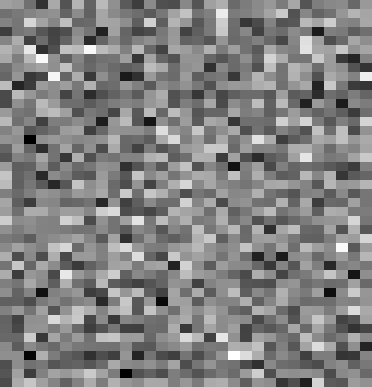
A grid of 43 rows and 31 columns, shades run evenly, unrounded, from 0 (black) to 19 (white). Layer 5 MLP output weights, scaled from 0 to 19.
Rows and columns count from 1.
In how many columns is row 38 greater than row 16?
16
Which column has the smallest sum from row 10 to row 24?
3
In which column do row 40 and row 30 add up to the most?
20
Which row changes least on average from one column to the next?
41
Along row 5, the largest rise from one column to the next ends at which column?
26
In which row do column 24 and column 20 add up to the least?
19
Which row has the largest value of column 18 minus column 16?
37
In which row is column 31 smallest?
39
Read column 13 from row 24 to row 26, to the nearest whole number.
5 9 9
